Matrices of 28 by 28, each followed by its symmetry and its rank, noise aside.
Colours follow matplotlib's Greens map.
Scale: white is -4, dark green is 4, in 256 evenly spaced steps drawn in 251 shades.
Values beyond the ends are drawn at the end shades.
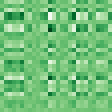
no symmetry, rank one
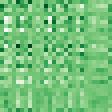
no symmetry, rank three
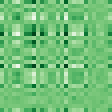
symmetric, rank one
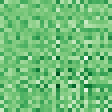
no symmetry, rank three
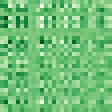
no symmetry, rank two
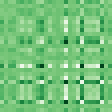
symmetric, rank one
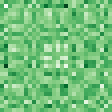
symmetric, rank three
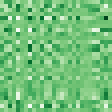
no symmetry, rank two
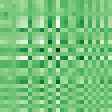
symmetric, rank one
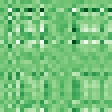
no symmetry, rank two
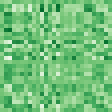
antisymmetric, rank two
